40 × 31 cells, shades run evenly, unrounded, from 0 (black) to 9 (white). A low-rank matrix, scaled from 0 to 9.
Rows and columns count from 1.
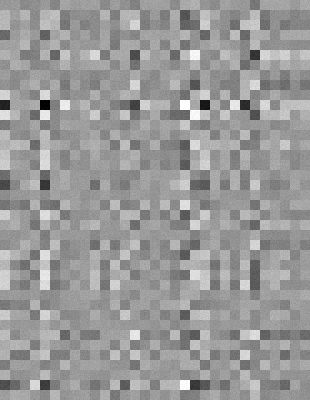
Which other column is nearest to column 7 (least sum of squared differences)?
24
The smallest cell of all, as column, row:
5, 11
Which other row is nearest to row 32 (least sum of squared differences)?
26
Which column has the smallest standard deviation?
8
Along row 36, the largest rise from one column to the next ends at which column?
25
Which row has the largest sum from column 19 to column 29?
6
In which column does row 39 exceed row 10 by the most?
19
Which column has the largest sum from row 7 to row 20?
20
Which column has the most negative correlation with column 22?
12
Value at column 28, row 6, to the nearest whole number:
7
